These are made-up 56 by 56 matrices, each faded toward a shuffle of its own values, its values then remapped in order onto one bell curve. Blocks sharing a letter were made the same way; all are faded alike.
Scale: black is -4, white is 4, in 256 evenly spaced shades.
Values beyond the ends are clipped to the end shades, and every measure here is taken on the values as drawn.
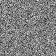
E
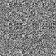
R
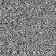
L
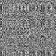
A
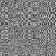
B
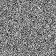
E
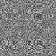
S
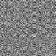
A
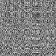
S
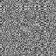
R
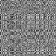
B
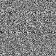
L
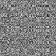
R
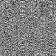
R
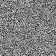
E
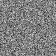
E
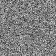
E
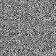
L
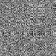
R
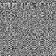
S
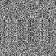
R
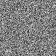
E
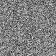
E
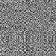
A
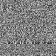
L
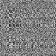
A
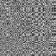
B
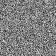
E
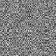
A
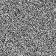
E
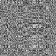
A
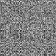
R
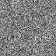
L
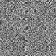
R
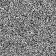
E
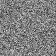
E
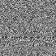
L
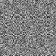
R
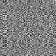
A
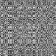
B
